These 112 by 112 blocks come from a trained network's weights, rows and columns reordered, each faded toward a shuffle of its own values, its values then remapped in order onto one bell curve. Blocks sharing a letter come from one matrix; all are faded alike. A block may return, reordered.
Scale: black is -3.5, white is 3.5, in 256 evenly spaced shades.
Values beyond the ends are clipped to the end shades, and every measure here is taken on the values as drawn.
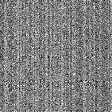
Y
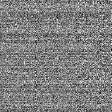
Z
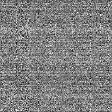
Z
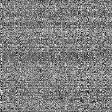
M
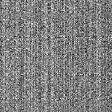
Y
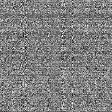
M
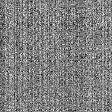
Y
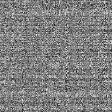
Z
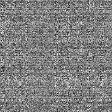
Z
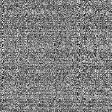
M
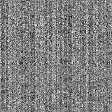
Y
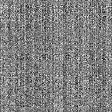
Y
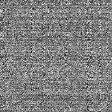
M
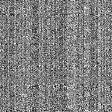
Y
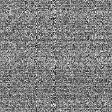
Z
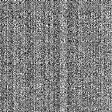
Y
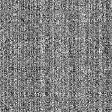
Y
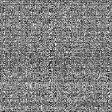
M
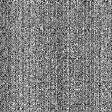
Y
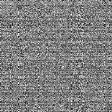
Z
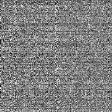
M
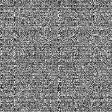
Z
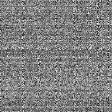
M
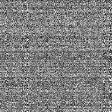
Z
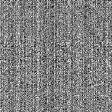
Y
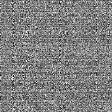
M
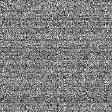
Z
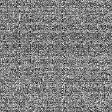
M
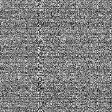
Z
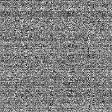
Z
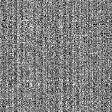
Y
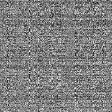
Z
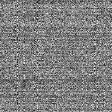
Z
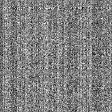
Y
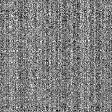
Y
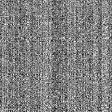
Y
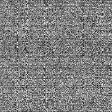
M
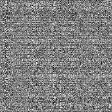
Z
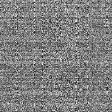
M
